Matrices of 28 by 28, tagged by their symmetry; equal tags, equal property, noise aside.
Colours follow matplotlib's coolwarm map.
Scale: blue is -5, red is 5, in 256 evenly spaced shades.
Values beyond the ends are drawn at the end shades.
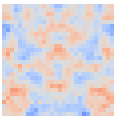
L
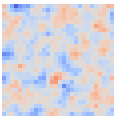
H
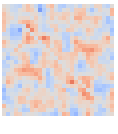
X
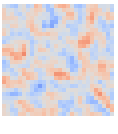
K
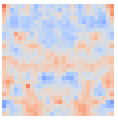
L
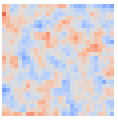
H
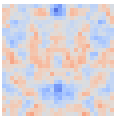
L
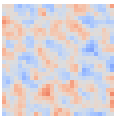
K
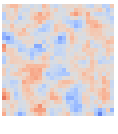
H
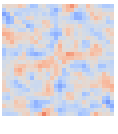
X
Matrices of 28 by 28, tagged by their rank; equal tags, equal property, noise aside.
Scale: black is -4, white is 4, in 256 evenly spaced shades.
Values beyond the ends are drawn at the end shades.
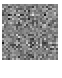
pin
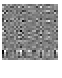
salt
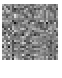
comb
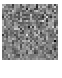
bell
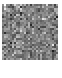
bell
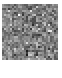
bell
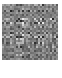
salt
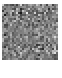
pin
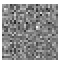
pin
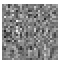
pin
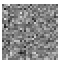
bell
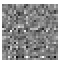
comb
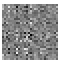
comb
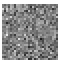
bell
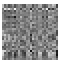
salt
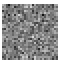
bell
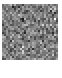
bell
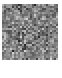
bell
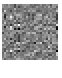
comb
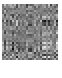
salt
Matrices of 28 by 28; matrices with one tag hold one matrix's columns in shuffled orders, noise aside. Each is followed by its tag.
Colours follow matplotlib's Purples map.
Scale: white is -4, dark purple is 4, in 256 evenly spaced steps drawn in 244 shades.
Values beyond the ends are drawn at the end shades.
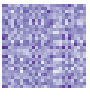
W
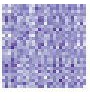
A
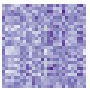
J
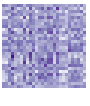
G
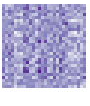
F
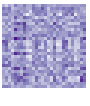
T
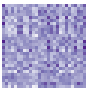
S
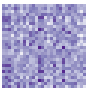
A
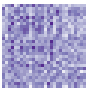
S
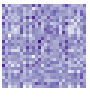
S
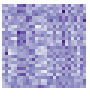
J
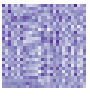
J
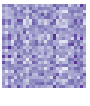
W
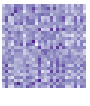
A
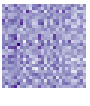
W
